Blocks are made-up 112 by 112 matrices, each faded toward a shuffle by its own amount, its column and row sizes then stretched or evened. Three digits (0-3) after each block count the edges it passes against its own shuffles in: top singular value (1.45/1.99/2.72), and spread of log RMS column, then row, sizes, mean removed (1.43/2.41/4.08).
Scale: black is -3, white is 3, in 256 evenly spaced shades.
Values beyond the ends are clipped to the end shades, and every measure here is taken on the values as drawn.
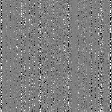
2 3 0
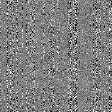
0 3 1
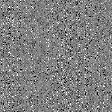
1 2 0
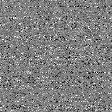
1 0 2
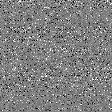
1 0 2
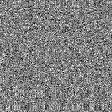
2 0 0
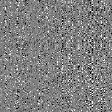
2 2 0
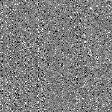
1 2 0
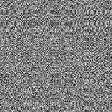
3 1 0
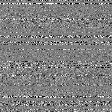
1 0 3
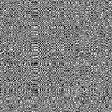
3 1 2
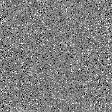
0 1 0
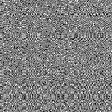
3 0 1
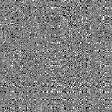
3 2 2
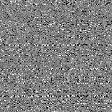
2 0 2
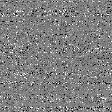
1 1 2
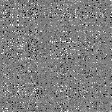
0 2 2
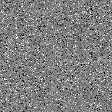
1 1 0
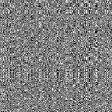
3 2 1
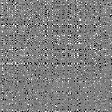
3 2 2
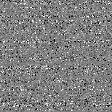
1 0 2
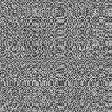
3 0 2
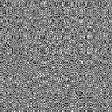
3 1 1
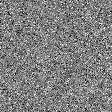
0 0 0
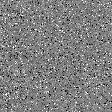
1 0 0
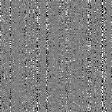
2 3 1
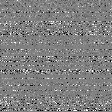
1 0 3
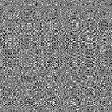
3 1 2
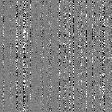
2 3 1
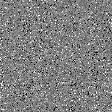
0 1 1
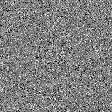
1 0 0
